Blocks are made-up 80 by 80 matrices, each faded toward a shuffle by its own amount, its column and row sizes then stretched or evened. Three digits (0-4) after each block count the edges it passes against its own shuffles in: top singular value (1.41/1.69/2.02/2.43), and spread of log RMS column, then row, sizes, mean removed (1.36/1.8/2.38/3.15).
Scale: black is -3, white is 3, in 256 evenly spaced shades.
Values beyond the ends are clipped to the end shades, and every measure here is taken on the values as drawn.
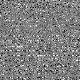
1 0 3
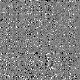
2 3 3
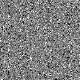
0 3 0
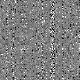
2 4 0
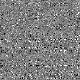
2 2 3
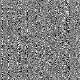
1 4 0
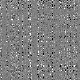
0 4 2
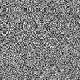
3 0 1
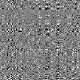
4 3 4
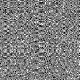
4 2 1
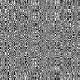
4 4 0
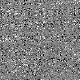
2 2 3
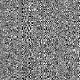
3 4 1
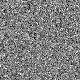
1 0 0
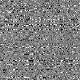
2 0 4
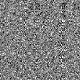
3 2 0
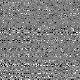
3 1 4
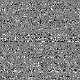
0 1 4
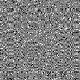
4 0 1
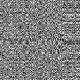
4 1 0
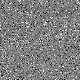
0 0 2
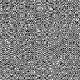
4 0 0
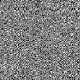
4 2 1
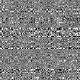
4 2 4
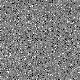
2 1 0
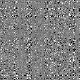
0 4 3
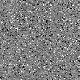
2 1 1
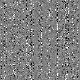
1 4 0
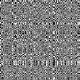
4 4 3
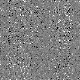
0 3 2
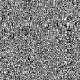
3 2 1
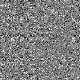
2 1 1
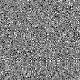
3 0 1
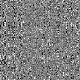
3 3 0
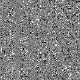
0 3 1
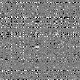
3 3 4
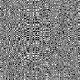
4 3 2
